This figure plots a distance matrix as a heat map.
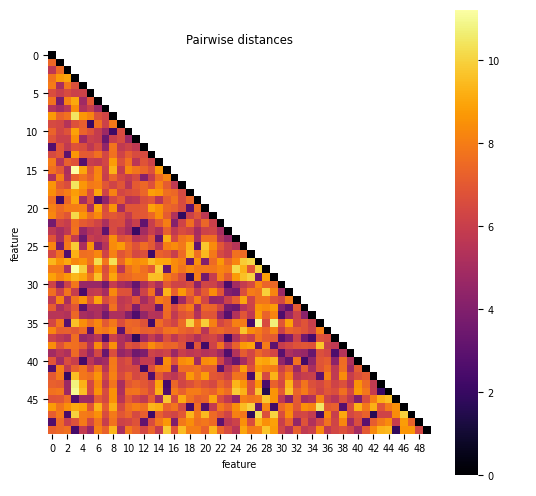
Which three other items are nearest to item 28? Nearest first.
44, 43, 15
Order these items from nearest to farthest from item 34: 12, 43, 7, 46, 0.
7, 12, 0, 43, 46
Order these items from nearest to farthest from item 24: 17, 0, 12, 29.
12, 0, 17, 29
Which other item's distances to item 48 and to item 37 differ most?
11
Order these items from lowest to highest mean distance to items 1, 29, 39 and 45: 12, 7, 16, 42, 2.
7, 12, 16, 2, 42
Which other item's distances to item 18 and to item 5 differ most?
29
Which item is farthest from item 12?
27
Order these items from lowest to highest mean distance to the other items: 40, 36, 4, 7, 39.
39, 7, 40, 4, 36
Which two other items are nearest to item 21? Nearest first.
17, 32
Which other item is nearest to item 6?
19
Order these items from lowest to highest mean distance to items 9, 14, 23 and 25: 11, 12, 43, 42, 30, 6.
30, 11, 6, 12, 42, 43
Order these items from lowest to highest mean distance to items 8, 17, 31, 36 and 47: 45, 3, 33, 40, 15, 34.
34, 33, 40, 45, 15, 3
